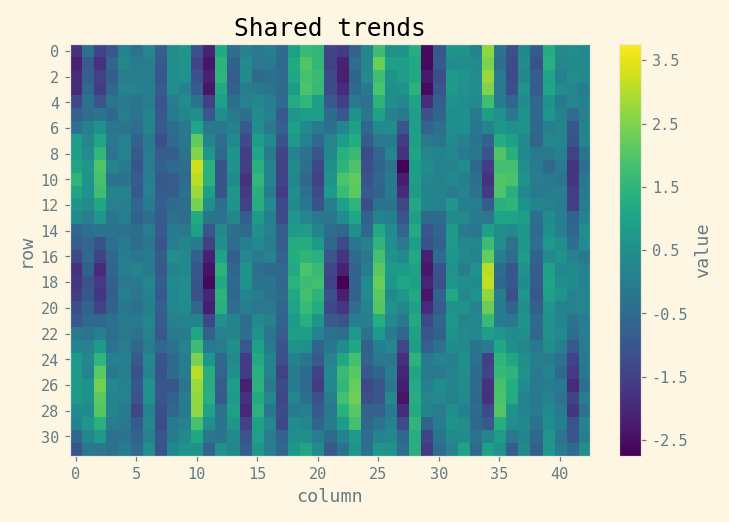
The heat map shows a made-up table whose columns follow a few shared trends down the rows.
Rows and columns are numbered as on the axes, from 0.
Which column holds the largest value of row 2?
34
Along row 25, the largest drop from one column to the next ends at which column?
24
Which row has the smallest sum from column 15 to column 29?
26
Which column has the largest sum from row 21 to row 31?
10
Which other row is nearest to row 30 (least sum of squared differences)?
6
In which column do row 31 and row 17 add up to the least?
29
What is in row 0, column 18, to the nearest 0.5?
1
